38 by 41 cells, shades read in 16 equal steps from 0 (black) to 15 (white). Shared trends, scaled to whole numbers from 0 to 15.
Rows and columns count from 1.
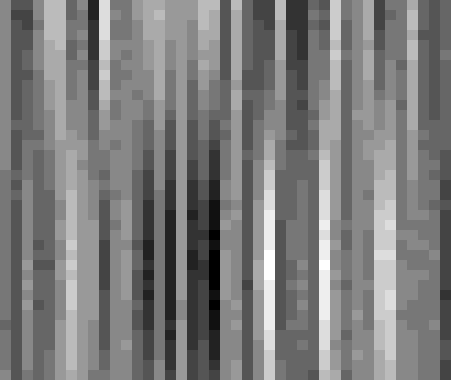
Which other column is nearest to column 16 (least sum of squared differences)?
18
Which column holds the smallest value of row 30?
20
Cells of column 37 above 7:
12
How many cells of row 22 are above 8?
11
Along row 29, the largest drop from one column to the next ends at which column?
26
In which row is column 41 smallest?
30
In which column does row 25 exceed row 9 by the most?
25
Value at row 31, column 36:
13
